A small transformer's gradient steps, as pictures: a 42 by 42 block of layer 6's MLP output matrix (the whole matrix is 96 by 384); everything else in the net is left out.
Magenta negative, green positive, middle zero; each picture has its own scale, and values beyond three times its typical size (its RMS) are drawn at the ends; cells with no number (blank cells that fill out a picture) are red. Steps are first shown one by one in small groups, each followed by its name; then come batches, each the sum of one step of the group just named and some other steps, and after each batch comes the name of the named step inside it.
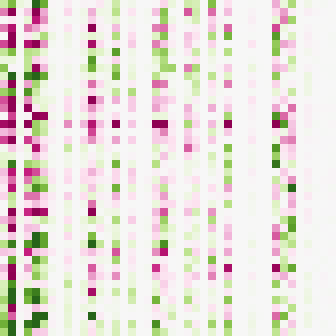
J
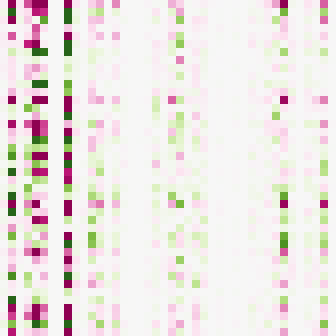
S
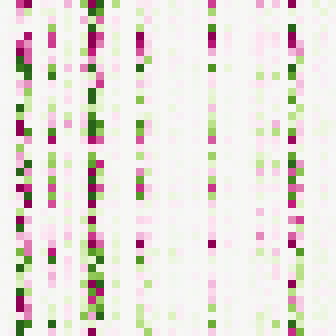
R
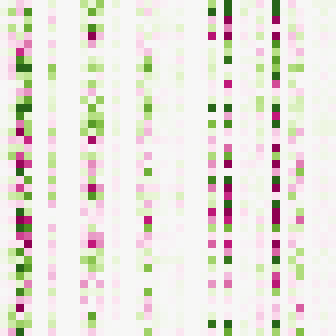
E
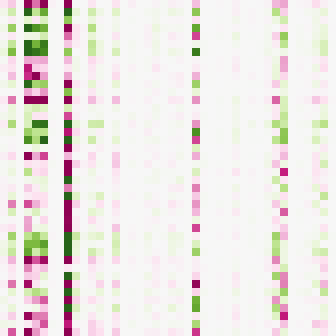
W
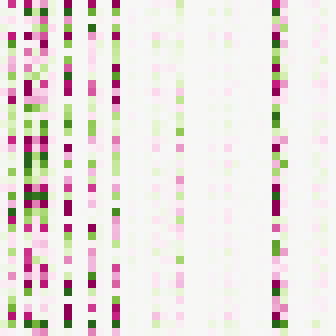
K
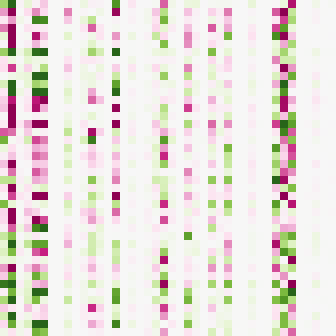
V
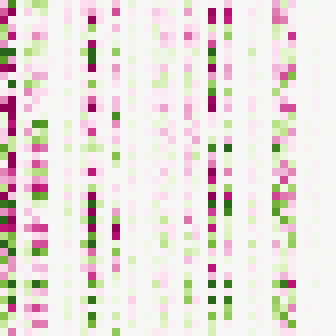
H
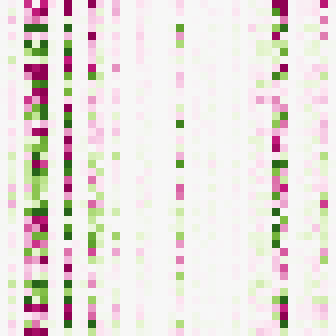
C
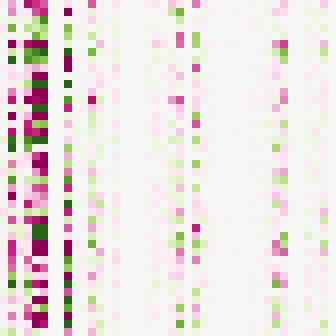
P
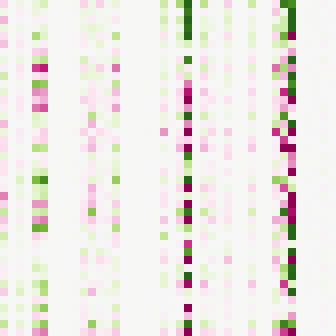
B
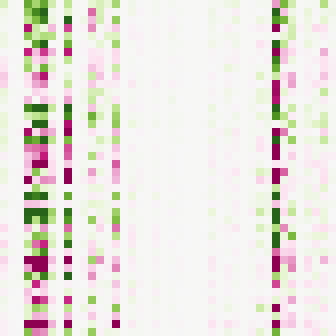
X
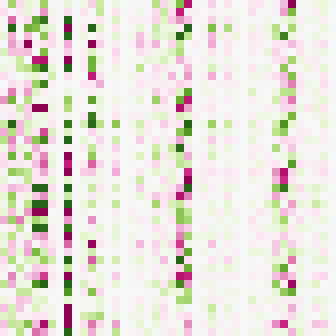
R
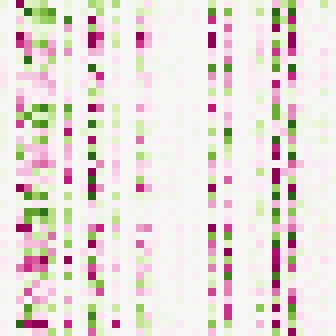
X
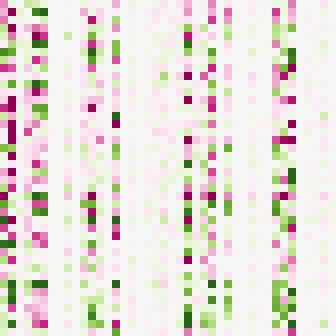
H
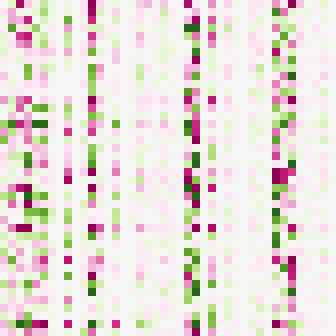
X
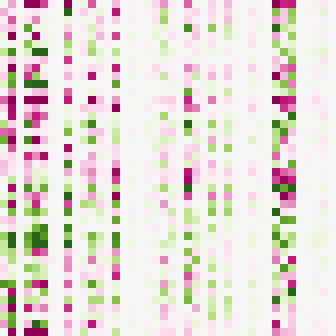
V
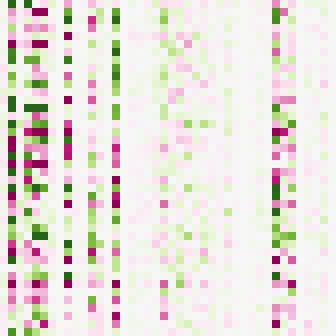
X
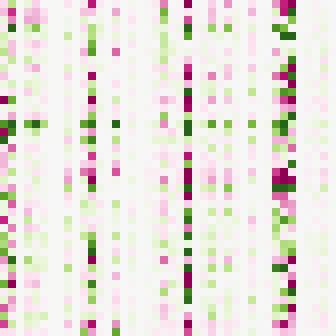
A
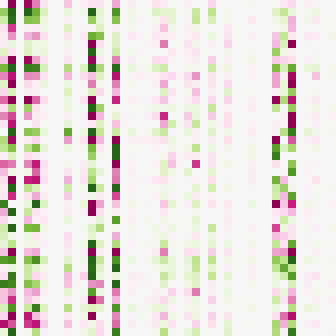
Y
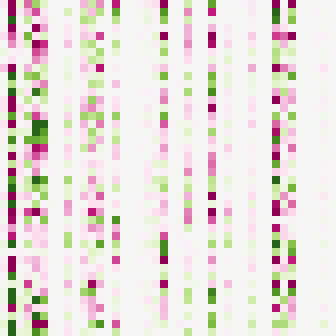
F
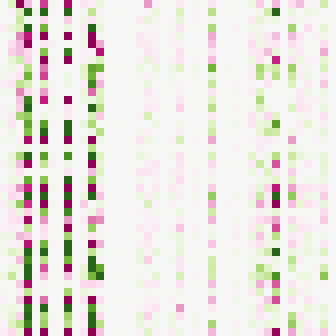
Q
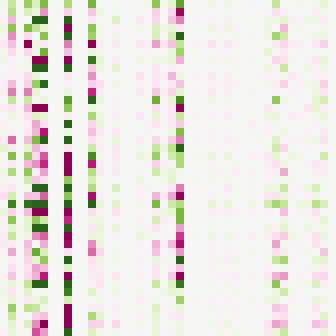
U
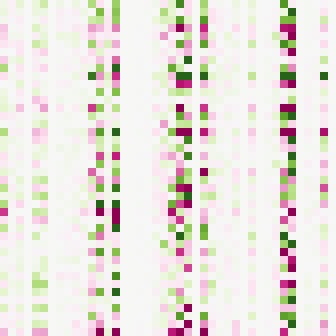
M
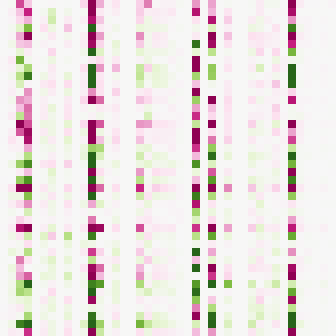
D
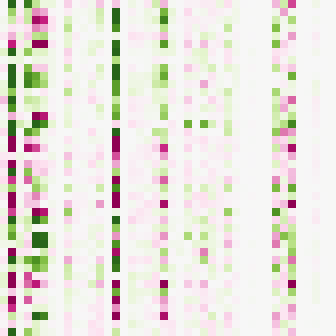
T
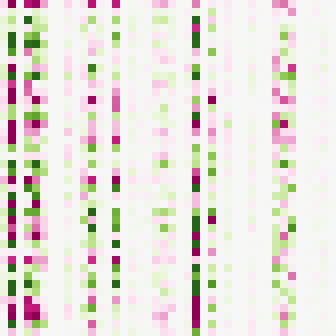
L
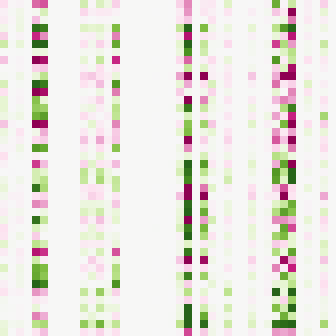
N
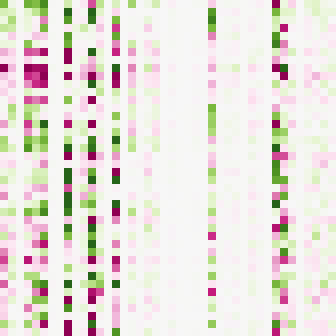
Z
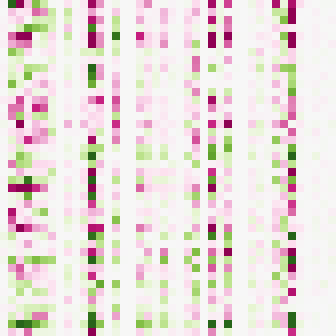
D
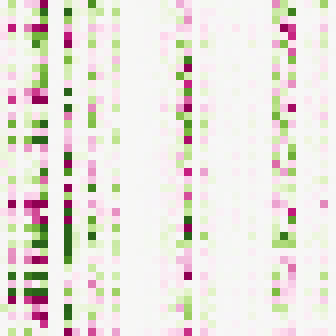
M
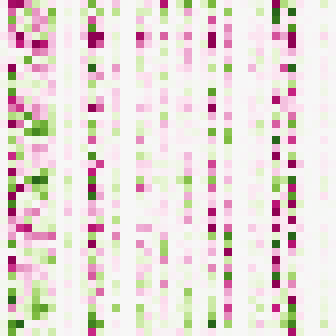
F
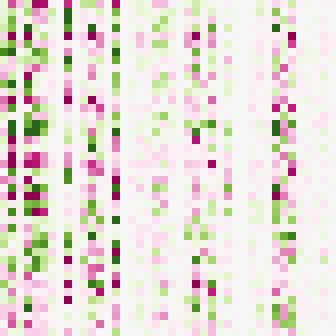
T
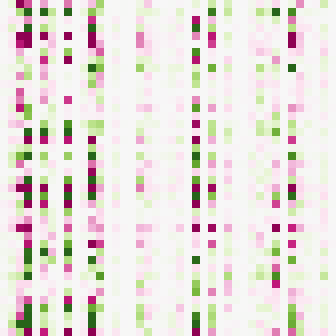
Q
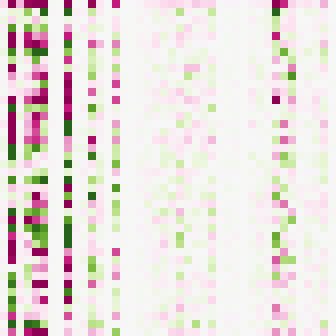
Q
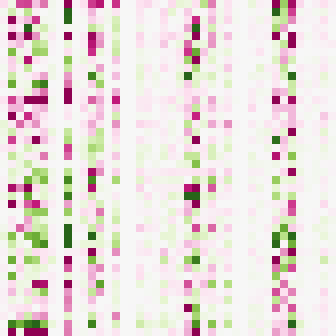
D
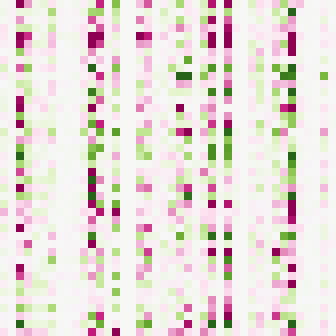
M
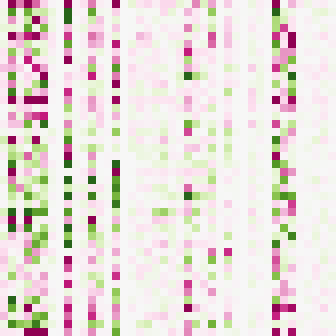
Z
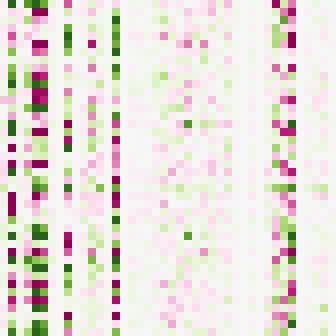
T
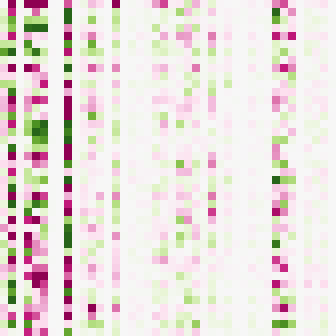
F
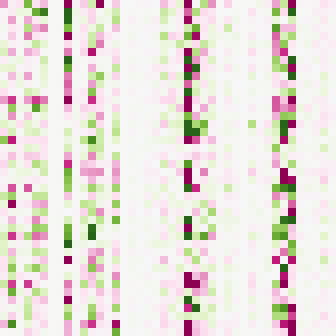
A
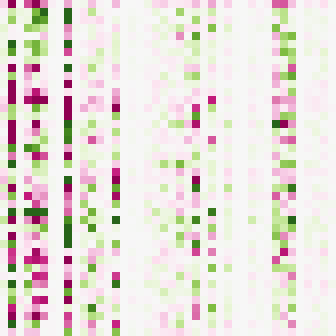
L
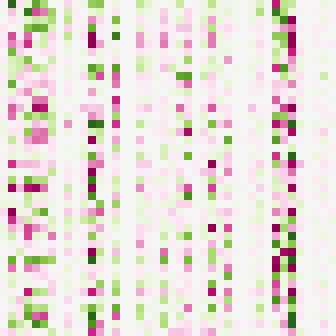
M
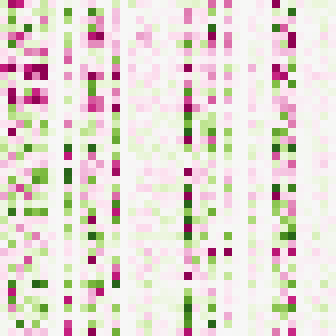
Z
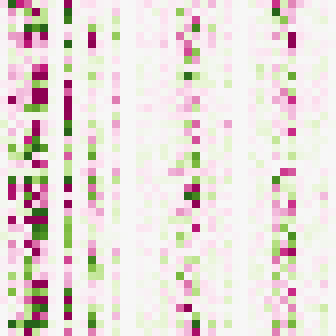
Q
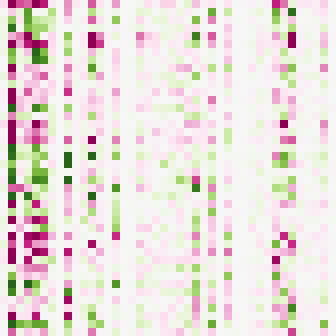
L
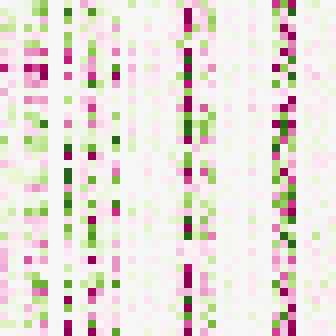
Z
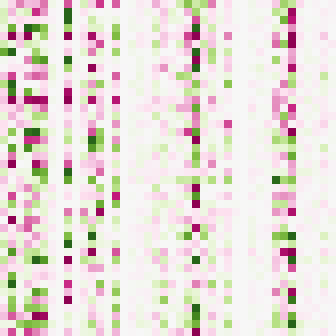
M
